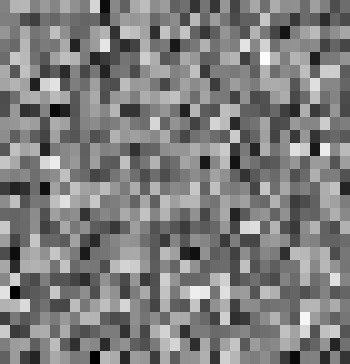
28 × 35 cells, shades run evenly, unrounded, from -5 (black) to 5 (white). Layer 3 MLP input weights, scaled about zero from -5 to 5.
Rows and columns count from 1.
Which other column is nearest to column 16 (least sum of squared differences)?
29
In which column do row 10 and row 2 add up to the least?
24
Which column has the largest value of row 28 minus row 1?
11
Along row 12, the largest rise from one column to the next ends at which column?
33
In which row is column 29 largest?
26
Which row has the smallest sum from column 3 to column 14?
9
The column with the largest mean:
23
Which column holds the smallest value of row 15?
5
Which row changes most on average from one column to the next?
28
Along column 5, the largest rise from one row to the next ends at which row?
13
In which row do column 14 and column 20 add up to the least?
27
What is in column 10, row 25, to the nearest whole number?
2
